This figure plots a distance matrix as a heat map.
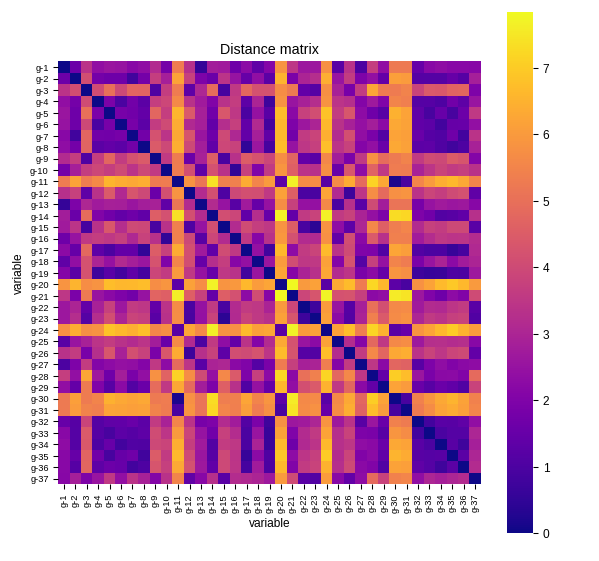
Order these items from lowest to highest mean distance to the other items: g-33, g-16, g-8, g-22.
g-33, g-8, g-22, g-16
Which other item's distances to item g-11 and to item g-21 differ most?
g-30
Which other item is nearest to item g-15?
g-23
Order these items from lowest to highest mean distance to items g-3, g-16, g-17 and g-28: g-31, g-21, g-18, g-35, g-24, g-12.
g-35, g-18, g-21, g-12, g-31, g-24
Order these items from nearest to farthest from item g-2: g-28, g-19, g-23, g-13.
g-19, g-13, g-28, g-23
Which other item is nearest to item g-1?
g-13
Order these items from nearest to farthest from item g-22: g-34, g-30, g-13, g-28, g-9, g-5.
g-9, g-13, g-34, g-5, g-28, g-30
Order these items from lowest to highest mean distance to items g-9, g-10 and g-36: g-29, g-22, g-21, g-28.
g-22, g-29, g-21, g-28
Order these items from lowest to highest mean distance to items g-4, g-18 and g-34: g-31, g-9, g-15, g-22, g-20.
g-22, g-15, g-9, g-31, g-20
